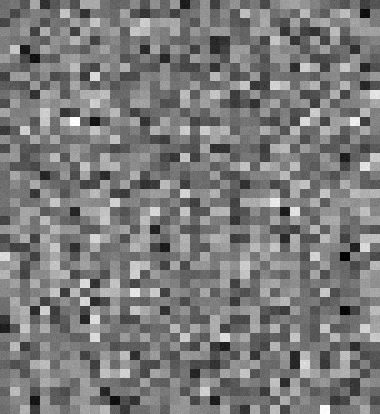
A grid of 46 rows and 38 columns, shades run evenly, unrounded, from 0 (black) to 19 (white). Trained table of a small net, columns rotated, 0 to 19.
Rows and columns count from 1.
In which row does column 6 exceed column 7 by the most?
33
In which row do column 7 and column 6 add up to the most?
31
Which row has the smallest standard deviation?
16
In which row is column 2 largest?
6
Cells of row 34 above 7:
32
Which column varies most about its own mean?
10
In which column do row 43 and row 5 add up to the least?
23
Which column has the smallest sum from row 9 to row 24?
24
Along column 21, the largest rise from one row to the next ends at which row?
15
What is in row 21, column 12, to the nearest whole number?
8
